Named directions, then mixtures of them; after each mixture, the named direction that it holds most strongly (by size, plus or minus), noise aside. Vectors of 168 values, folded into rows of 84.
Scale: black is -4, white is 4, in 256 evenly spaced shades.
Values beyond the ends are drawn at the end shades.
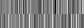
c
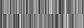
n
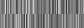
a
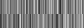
n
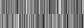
n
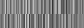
a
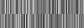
a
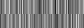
c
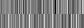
c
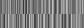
c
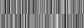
a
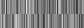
a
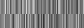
a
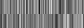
n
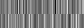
c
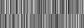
a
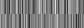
a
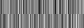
c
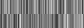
n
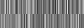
a
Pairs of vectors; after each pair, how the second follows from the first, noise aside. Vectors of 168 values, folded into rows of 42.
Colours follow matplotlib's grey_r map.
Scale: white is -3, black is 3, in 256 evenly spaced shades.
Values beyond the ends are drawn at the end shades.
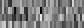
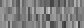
wrapped around, shrunk.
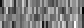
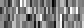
wrapped around, negated.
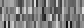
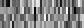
wrapped around, negated.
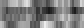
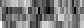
copied.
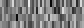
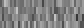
wrapped around, shrunk.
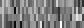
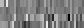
wrapped around, partly zeroed.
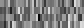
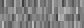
wrapped around, shrunk.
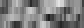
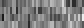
wrapped around, partly zeroed.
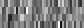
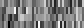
copied.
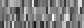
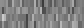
wrapped around, shrunk.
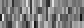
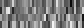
wrapped around, negated.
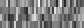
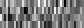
copied.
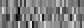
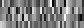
reversed, negated.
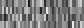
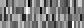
copied.
